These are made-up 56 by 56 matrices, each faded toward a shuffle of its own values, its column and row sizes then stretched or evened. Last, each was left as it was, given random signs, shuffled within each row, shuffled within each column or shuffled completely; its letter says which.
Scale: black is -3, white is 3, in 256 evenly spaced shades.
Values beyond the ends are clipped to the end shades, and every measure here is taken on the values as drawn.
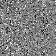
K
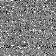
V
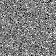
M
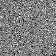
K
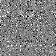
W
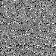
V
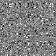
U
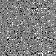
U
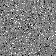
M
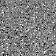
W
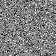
M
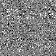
W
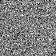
V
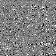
W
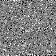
V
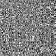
U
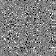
U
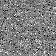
M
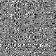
U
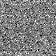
V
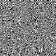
U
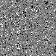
K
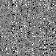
W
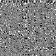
U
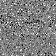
V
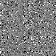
W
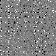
U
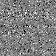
V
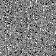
K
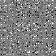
U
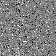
K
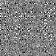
U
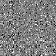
U
